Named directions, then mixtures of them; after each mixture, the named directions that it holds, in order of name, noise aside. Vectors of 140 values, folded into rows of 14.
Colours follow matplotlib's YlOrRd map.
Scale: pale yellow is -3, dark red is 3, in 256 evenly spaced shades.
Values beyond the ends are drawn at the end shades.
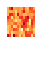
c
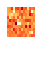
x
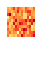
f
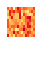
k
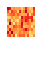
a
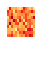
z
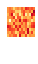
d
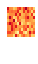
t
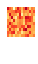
a, k, t.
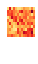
t, x, z.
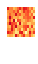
t.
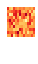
c, d, f.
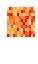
c, f, z.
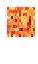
c, k.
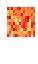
c, t, z.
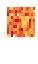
c.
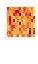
d, t.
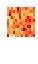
f, k.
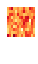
c.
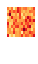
f, k.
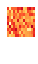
a, z.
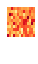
c, f.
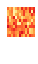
d, x.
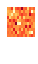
x.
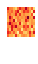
t.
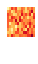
a, t, z.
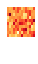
f.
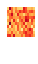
a, c, z.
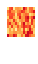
c, k, z.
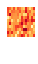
a, f.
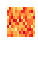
z.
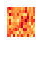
a, c, f.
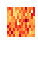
a, d, x.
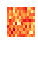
a, x.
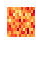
d.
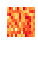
k, z.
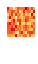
d, t.
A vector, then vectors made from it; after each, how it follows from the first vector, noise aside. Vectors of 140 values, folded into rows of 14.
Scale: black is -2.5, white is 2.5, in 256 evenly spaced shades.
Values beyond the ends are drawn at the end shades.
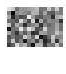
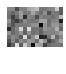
partly zeroed.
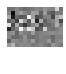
partly zeroed.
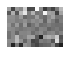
reversed, negated, partly zeroed.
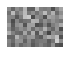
reversed, negated, shrunk.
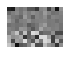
negated, partly zeroed.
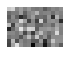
partly zeroed.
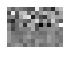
reversed, negated, partly zeroed.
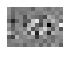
reversed, negated, partly zeroed.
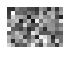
negated.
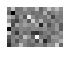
partly zeroed.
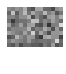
reversed, negated, shrunk.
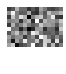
negated.
